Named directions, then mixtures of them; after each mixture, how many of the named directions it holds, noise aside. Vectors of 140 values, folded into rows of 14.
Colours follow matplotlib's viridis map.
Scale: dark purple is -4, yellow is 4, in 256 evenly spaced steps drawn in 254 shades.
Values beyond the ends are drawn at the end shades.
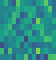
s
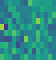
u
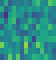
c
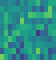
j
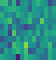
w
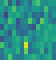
two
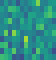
four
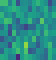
one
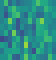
four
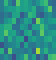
one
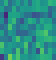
two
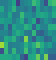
three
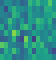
three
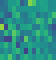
one
